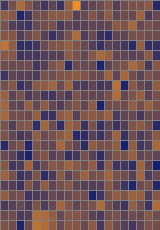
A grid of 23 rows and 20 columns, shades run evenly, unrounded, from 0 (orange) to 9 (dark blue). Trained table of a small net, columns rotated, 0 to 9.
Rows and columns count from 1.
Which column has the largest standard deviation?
20
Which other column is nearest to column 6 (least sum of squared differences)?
7
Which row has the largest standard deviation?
1
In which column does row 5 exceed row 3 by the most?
17
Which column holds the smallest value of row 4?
10
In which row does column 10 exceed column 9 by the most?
14
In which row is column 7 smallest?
9
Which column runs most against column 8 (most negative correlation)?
19
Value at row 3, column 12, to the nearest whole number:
6
